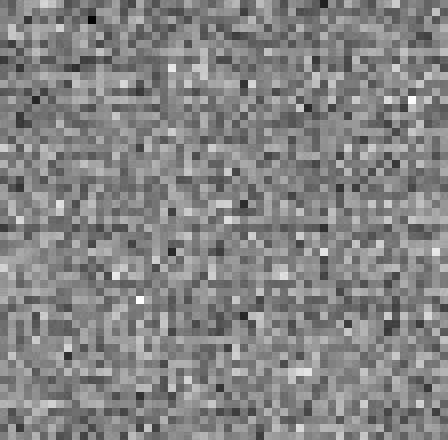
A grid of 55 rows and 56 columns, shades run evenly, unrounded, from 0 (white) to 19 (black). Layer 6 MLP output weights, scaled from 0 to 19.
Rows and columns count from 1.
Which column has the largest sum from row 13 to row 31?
37
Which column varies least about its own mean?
23
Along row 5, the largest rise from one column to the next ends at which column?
14
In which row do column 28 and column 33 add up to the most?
49
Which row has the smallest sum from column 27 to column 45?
47
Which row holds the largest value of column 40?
8
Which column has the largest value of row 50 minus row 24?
22
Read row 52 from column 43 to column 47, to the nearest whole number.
5 10 11 8 11
